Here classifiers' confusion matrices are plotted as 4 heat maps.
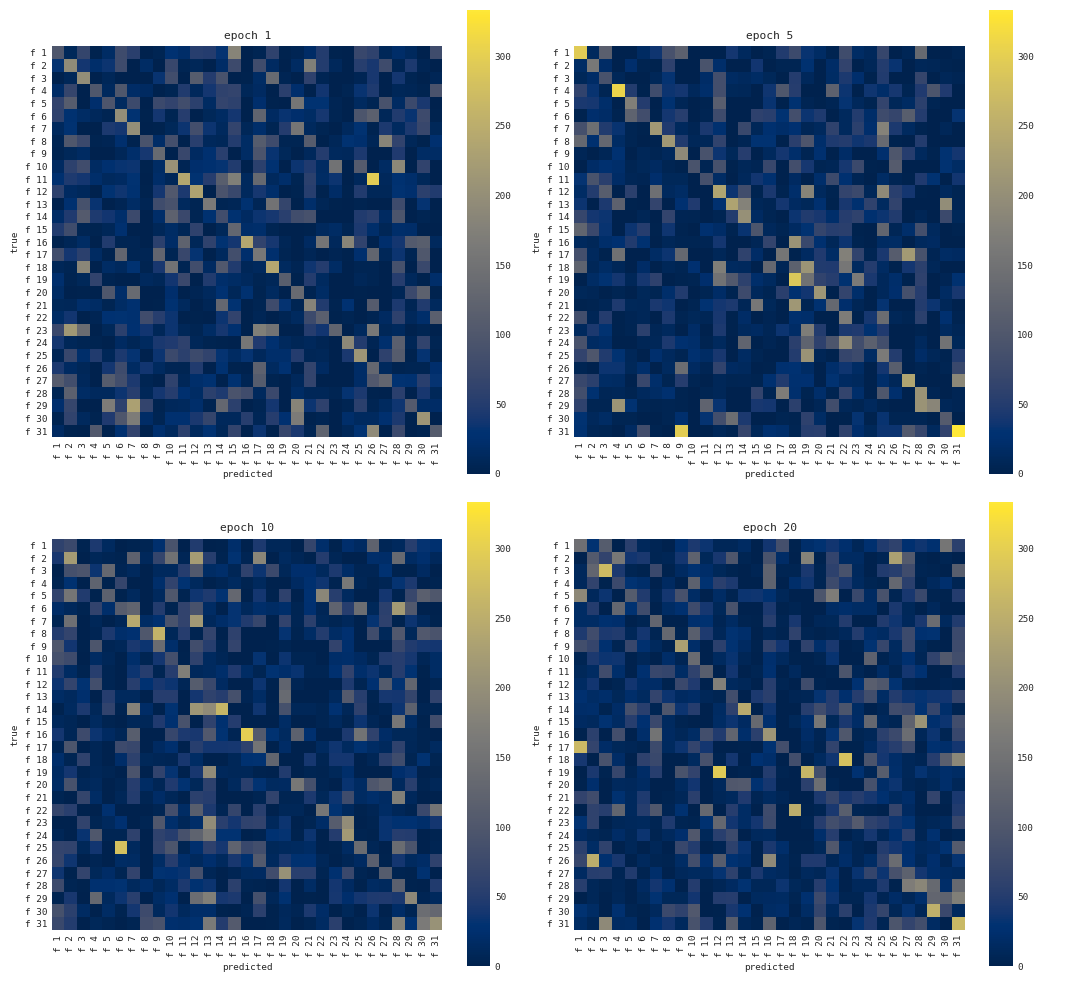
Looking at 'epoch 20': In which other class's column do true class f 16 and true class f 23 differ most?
f 7
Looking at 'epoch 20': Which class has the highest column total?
f 31
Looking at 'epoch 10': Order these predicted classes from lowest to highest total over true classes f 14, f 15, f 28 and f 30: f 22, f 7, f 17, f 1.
f 22, f 17, f 1, f 7
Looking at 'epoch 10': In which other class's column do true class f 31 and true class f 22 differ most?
f 28
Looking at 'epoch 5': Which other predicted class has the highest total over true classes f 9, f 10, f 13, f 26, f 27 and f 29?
f 4
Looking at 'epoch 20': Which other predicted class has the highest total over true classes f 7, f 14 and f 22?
f 18
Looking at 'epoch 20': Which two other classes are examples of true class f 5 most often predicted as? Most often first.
f 1, f 21
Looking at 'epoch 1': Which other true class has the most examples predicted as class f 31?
f 22
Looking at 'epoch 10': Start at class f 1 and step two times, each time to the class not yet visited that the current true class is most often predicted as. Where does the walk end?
f 17
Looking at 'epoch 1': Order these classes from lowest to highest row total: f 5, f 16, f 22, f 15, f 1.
f 15, f 22, f 1, f 5, f 16
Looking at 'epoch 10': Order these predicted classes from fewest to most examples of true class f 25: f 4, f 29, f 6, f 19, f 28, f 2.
f 19, f 4, f 2, f 29, f 28, f 6
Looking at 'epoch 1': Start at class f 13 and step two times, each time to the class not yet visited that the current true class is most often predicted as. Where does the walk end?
f 3
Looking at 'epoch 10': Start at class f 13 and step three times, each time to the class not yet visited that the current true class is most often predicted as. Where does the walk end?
f 12
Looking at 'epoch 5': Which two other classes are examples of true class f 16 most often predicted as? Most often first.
f 18, f 19
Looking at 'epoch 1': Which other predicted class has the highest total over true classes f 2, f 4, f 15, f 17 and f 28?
f 6
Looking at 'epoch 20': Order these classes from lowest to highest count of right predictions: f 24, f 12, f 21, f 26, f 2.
f 24, f 21, f 2, f 26, f 12
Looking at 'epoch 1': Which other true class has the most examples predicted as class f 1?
f 27
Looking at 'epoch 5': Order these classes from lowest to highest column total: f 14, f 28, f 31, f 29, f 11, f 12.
f 29, f 11, f 31, f 14, f 28, f 12
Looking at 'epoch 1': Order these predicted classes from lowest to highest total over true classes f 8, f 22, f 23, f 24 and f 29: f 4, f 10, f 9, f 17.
f 4, f 9, f 10, f 17
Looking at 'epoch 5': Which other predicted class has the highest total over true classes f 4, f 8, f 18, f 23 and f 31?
f 19
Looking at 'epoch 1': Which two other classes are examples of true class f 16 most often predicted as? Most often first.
f 24, f 22
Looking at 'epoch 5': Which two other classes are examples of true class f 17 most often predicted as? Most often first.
f 27, f 22
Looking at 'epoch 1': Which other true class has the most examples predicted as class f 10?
f 18
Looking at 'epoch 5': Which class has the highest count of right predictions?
f 31
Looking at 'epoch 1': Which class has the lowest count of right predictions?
f 28
